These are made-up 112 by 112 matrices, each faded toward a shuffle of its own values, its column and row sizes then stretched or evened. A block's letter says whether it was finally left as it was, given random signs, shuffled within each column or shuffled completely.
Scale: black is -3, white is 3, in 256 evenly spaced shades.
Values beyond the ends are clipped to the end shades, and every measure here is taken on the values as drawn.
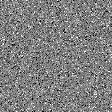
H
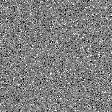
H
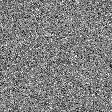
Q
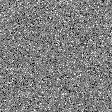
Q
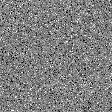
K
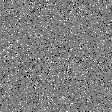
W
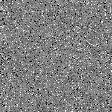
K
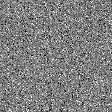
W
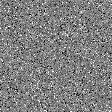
K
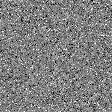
Q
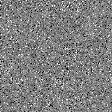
H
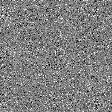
W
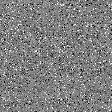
W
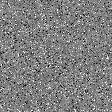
Q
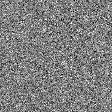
W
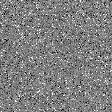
H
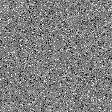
K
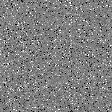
W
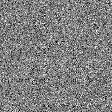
H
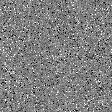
K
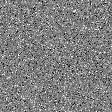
Q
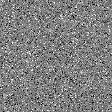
H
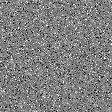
Q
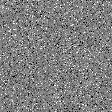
K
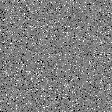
H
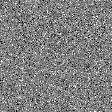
W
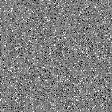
H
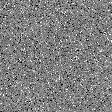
Q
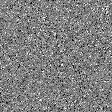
Q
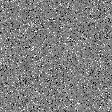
K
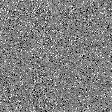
W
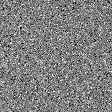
Q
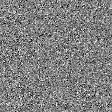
W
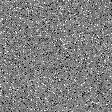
Q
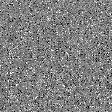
H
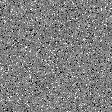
Q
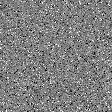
Q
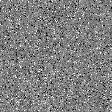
H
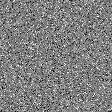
Q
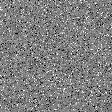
Q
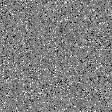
W
